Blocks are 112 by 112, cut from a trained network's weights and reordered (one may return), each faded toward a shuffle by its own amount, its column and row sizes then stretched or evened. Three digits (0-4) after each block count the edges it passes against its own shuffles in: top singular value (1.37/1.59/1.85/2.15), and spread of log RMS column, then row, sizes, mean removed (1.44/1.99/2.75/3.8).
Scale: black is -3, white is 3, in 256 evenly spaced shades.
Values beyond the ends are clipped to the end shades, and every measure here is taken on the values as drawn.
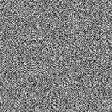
4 0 0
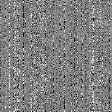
2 4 0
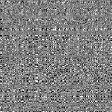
4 2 4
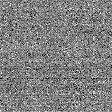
1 1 0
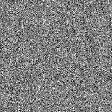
3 1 0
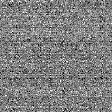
3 2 0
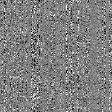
0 4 1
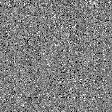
0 1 2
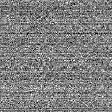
4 1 1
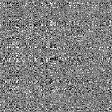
4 2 3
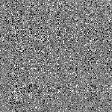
1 3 2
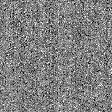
1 0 0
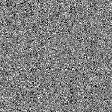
2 0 2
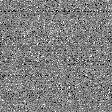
0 0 2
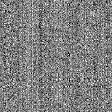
3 1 1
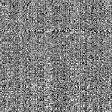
3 0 2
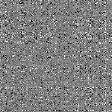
0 3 3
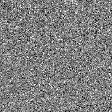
1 1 0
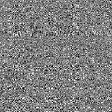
4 2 3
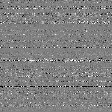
3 0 4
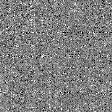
0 1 2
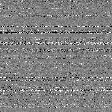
2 0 4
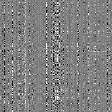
4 4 2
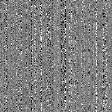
2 4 0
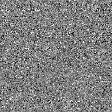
1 0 2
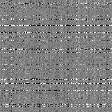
4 1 4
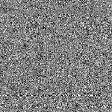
2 0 2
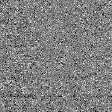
0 2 0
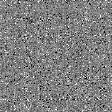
0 2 2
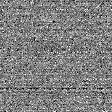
2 0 1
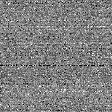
2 0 2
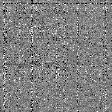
1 3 1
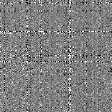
3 3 3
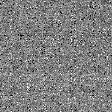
0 2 0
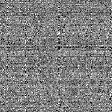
3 2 0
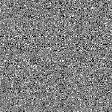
1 1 3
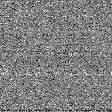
1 1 2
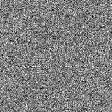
3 0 0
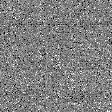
0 2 0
